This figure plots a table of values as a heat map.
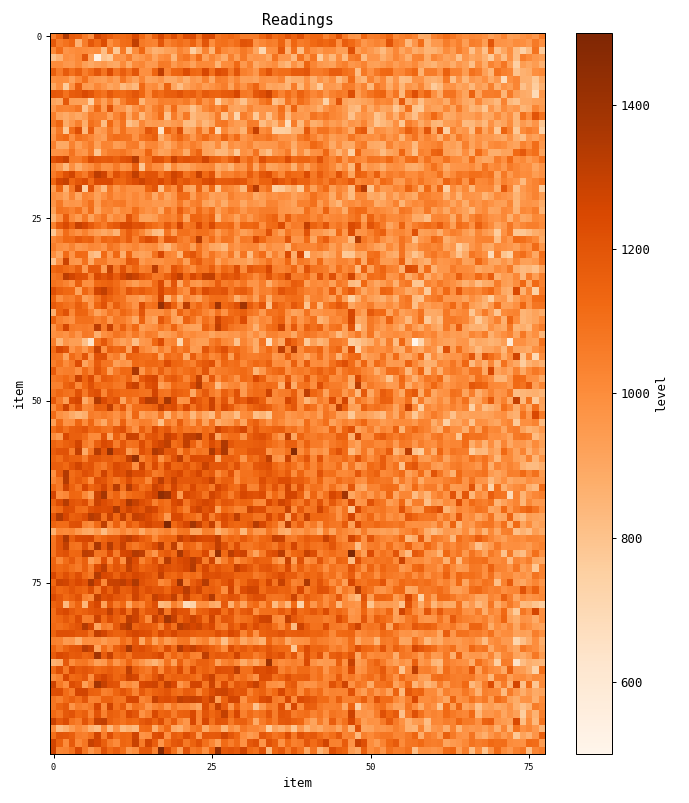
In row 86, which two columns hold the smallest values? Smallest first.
73, 70
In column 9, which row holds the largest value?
57
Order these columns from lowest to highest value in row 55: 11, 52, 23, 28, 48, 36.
36, 11, 28, 52, 48, 23
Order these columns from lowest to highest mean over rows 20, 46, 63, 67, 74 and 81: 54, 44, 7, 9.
54, 9, 44, 7
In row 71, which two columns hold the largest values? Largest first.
47, 26
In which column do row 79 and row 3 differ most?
7
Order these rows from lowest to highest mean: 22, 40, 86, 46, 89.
22, 86, 40, 46, 89
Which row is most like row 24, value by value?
53
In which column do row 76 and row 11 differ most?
32
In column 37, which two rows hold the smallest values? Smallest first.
12, 13
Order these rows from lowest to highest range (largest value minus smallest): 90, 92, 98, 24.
24, 90, 92, 98
